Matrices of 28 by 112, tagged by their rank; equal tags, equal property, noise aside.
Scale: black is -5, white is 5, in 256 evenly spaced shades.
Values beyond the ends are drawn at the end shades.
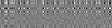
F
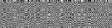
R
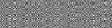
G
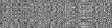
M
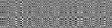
R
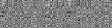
M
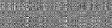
M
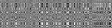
R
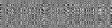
G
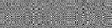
G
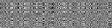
R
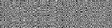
M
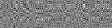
G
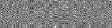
G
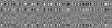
F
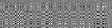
F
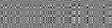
F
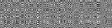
G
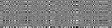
F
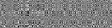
G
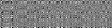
R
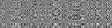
G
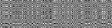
R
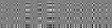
F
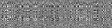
G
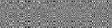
R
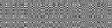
R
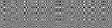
F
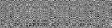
M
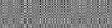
F
